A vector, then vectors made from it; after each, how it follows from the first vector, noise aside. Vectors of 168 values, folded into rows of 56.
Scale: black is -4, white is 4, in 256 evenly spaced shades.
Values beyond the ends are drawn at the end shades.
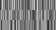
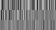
negated, partly zeroed.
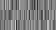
negated, partly zeroed.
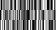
wrapped around, scaled up.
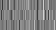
negated, partly zeroed.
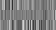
wrapped around, negated, partly zeroed.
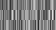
wrapped around, negated.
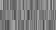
wrapped around, shrunk.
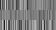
wrapped around, negated, partly zeroed.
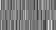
negated, partly zeroed.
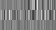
partly zeroed.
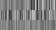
negated, partly zeroed.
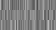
negated, shrunk.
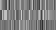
wrapped around, negated, partly zeroed.
